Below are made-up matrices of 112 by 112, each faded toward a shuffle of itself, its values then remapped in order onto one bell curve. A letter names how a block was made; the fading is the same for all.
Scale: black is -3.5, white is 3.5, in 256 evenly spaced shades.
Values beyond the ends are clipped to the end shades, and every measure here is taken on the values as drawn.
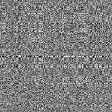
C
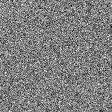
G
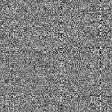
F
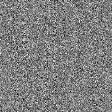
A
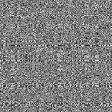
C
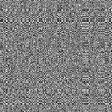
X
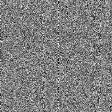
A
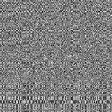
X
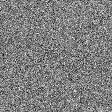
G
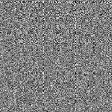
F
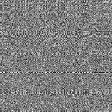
C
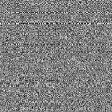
C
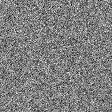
G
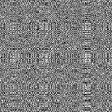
X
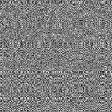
X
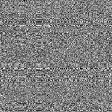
C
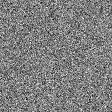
G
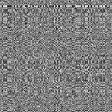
X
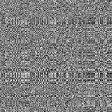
X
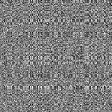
X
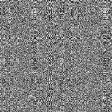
F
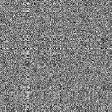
F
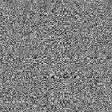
F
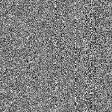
A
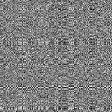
X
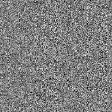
A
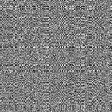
X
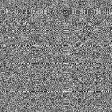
C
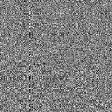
F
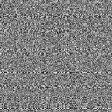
C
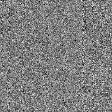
A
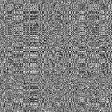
X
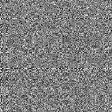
F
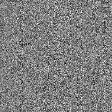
A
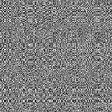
X
